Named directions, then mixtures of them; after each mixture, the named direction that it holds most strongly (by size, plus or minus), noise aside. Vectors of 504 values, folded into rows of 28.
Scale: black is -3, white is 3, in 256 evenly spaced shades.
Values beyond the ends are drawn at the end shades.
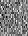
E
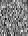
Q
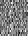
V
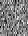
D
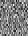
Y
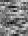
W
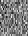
E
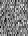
D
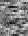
W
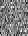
V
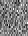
E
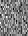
E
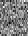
Y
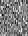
E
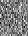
E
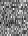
E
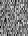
D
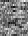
W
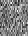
D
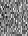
E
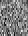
Q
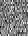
V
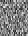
Y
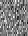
D
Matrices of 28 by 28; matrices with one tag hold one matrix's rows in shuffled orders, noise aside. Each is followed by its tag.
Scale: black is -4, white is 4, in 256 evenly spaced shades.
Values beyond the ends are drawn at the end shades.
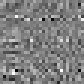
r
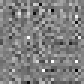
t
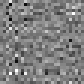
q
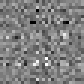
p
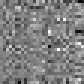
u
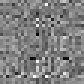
p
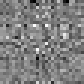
p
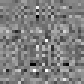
p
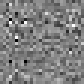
q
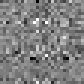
p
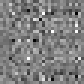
t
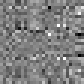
u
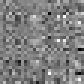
u
